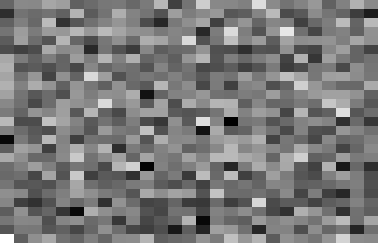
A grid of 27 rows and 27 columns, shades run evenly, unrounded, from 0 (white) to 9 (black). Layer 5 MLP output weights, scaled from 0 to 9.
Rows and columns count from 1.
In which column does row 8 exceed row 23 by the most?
19
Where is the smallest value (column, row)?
1, 27
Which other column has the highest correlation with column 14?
2
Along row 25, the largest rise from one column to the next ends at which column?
15
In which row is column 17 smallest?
4
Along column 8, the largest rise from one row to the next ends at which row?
13
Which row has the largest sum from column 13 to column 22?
8
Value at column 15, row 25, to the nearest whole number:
9
